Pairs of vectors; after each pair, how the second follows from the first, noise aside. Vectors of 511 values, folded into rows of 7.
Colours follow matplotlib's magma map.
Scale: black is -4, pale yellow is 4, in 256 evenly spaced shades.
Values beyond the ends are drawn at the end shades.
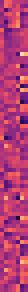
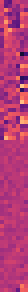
negated, partly zeroed.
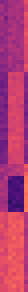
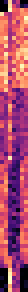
wrapped around, scaled up.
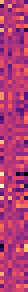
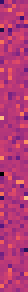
negated, partly zeroed.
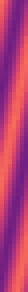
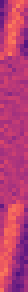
negated, partly zeroed.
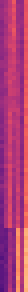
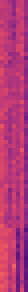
negated, shrunk.
